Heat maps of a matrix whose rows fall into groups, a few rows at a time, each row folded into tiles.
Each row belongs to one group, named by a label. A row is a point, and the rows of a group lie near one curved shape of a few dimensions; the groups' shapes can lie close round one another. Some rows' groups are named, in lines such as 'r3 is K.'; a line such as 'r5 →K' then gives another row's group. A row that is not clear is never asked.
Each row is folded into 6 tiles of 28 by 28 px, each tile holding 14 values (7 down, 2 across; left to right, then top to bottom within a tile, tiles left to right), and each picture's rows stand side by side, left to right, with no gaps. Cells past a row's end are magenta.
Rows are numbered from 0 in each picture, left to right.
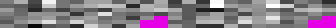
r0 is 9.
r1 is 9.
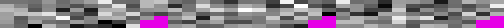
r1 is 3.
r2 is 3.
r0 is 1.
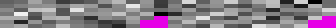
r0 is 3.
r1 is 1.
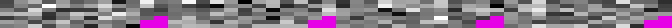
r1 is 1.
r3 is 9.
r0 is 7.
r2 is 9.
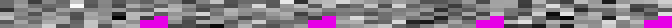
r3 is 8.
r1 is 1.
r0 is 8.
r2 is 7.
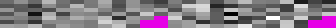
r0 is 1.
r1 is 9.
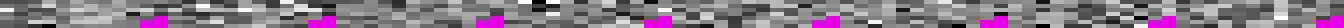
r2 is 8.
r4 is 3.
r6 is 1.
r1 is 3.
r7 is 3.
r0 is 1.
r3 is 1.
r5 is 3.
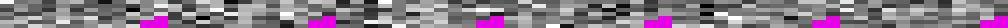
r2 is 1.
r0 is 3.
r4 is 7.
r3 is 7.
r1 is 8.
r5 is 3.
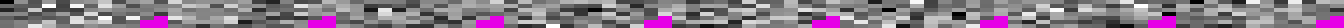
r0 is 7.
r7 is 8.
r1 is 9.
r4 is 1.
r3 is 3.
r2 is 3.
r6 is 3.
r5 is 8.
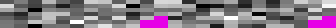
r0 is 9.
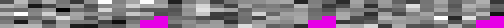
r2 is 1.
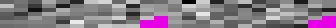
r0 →9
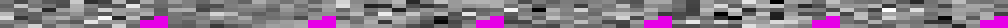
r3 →3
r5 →3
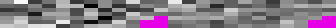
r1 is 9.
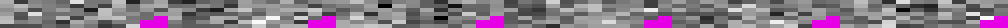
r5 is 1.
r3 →1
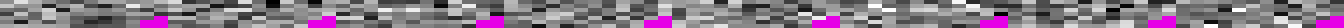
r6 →1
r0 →3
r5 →3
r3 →9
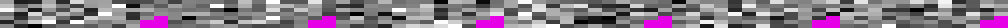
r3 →3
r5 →3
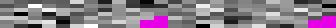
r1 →3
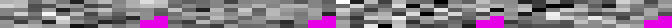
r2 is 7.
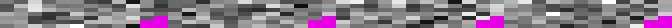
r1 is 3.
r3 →1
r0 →9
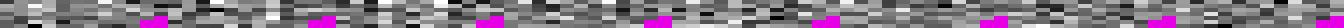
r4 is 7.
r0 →3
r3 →1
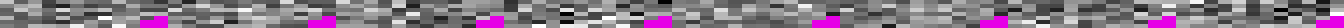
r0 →9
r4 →3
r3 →9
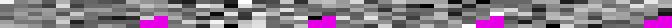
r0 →7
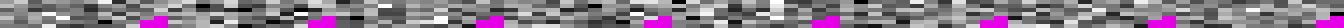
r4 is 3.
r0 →1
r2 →7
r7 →3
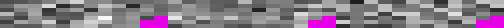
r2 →8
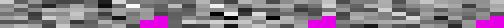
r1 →8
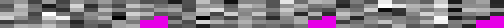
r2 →9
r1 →8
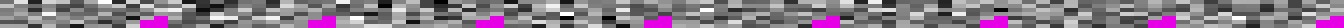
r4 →7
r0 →1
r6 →7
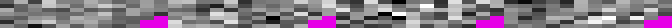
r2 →8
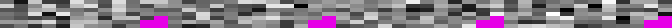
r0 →8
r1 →3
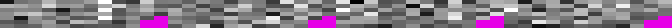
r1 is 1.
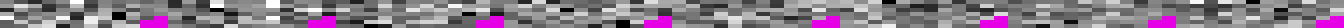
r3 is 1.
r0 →8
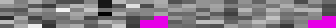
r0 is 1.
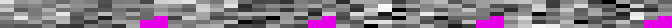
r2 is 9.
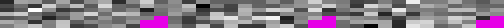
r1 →7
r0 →7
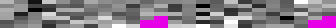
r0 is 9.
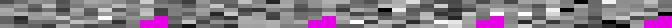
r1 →8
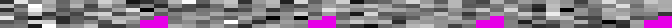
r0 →3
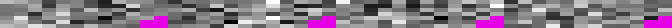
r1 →9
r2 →3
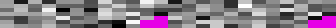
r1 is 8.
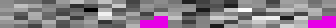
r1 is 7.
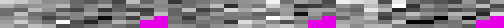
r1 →9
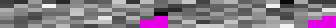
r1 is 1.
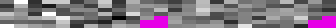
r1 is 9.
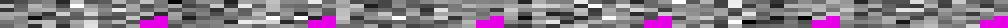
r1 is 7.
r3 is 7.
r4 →7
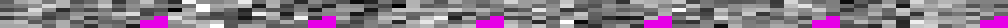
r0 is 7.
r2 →7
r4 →3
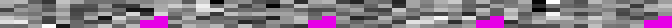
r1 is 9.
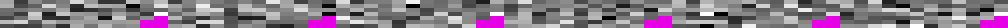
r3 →7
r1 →3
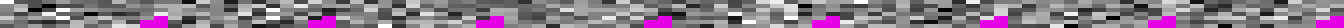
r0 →9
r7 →7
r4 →9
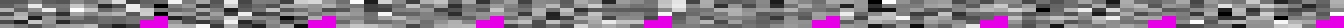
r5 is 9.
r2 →1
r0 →3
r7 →8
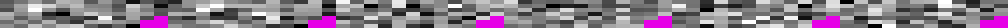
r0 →9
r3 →9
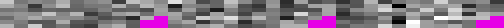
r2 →9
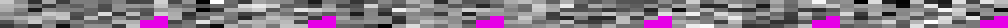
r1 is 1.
